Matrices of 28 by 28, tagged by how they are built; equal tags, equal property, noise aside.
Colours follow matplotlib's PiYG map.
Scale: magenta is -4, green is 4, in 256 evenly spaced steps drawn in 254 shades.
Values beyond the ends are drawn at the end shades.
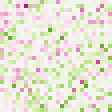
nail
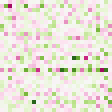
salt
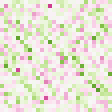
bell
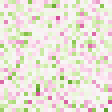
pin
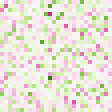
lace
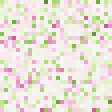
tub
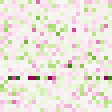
salt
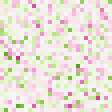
bell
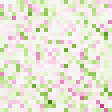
bell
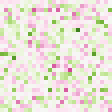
tub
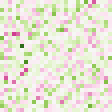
nail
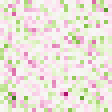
bell
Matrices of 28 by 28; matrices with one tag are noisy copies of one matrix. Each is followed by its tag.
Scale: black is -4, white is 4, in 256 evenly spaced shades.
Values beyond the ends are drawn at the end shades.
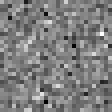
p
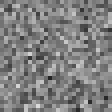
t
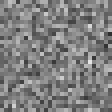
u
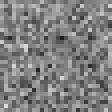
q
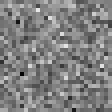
q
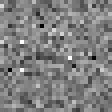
t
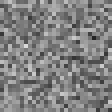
q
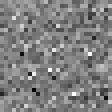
q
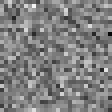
u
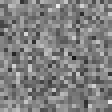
q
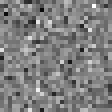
p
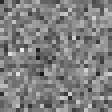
t
